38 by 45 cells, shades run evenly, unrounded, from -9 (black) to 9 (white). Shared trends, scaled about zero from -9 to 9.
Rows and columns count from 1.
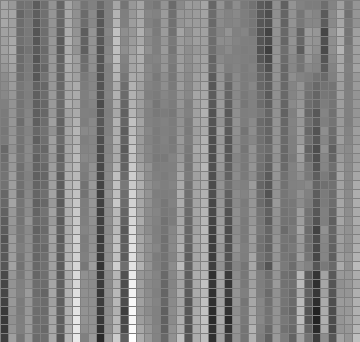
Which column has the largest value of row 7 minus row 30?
1
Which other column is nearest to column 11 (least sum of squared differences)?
22
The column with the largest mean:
17
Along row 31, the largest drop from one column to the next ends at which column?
27
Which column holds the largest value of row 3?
15
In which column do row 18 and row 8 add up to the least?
13
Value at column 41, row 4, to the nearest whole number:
-4
